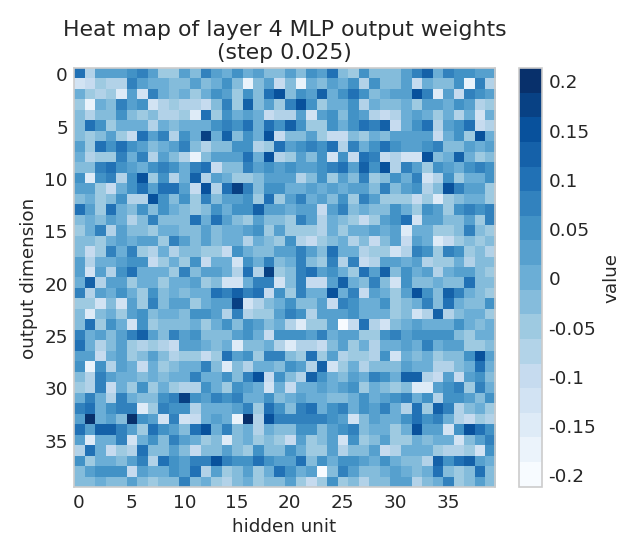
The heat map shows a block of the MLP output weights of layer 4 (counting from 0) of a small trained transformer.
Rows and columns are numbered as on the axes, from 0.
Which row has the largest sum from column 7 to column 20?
37
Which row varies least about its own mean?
39
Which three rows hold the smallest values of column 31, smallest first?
15, 8, 16
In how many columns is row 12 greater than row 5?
13
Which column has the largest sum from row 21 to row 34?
32
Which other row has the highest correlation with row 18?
3
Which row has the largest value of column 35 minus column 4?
22
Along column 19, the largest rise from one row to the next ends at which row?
2
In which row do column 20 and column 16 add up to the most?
33
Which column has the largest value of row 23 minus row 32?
6
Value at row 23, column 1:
-0.15
